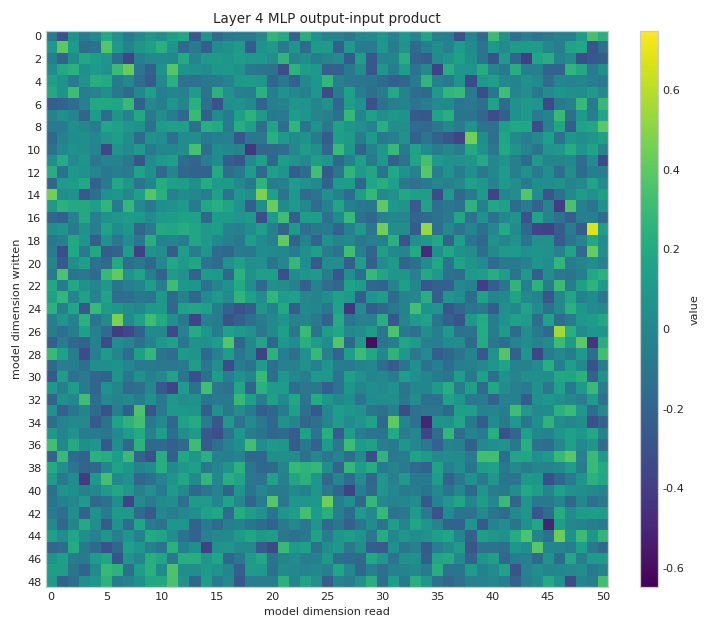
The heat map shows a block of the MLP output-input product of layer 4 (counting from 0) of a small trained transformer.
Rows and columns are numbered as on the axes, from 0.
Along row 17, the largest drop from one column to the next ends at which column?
35
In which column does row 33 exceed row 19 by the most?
8
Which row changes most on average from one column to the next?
28
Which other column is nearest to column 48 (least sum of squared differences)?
43
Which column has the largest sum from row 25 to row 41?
46
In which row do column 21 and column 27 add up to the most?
16
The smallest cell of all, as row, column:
27, 29
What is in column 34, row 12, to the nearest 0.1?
0.4
